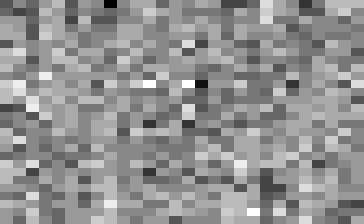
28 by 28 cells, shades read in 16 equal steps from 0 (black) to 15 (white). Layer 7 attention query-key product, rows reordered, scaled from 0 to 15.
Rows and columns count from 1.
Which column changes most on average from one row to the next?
15
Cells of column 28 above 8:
13
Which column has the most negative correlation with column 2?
23
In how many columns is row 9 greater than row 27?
12
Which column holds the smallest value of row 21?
25
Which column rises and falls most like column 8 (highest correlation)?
24
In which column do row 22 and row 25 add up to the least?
21
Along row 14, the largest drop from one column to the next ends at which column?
16
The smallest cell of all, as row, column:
1, 9
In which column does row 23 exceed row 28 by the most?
26
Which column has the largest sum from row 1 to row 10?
4
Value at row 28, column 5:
6
